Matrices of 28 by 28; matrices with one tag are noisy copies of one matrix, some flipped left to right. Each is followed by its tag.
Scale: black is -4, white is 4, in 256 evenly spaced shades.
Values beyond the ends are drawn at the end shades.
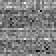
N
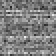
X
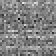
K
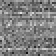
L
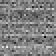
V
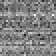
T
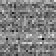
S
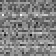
T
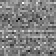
K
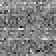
N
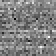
K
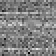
L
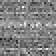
L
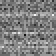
T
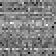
L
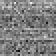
N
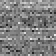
N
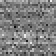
S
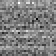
K
